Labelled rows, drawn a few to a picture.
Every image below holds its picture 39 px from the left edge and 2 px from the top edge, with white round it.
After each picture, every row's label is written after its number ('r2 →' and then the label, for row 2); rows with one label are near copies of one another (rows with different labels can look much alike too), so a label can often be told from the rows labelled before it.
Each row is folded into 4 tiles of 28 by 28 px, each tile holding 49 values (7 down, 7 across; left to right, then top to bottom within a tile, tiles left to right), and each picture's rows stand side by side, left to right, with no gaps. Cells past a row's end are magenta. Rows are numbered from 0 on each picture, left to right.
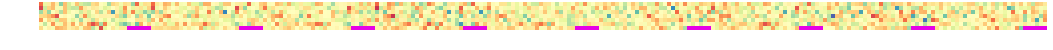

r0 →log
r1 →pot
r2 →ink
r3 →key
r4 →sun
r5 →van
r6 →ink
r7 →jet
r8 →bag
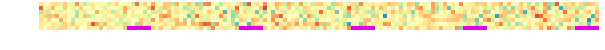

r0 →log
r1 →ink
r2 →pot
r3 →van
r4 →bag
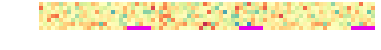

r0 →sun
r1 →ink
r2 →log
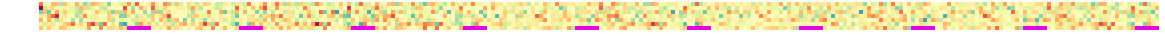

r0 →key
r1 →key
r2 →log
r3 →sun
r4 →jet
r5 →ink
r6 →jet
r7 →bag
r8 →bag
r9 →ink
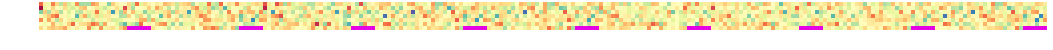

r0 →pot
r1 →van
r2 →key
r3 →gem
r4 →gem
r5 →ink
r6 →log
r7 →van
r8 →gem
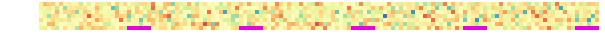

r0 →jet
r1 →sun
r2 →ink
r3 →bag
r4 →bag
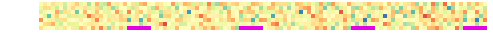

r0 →bag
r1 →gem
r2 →gem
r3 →bag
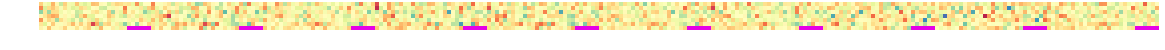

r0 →ink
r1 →sun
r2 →ink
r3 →pot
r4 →sun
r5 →ink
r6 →pot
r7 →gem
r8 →jet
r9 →ink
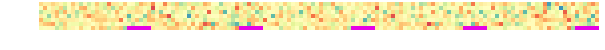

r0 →van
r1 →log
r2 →bag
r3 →sun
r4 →van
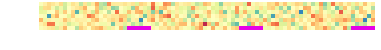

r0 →gem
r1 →key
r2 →gem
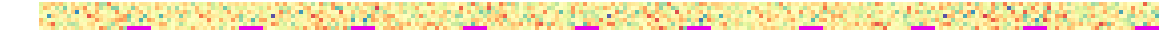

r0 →gem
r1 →jet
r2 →bag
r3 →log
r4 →key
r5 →bag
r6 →gem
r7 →ink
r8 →jet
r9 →sun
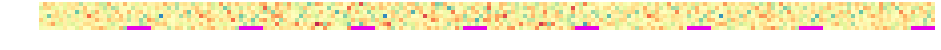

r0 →bag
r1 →jet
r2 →ink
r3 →gem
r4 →sun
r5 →bag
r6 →bag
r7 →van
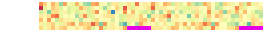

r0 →pot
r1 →sun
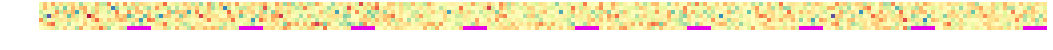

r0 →jet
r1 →jet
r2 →log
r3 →ink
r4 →pot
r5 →sun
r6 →bag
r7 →gem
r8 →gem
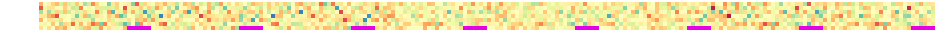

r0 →log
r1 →gem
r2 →gem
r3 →ink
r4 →ink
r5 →gem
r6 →log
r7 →sun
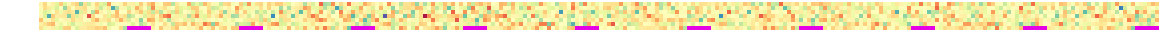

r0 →jet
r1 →sun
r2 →van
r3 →jet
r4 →log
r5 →gem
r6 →bag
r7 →sun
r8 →ink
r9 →van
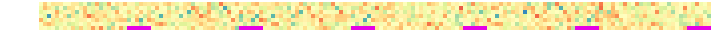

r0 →bag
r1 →van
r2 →gem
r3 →ink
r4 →bag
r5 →pot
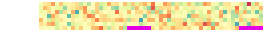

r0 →bag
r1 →ink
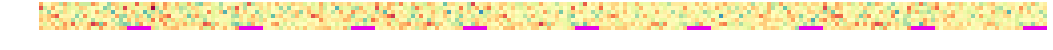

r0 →log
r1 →pot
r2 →jet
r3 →key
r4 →log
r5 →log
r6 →van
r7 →ink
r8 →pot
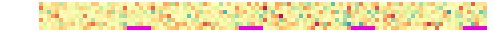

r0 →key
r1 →log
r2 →key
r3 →ink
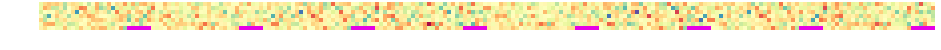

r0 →van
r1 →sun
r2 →gem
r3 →ink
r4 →log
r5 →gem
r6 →bag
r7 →ink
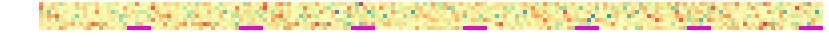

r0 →sun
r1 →ink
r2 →key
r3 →van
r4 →gem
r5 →jet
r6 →log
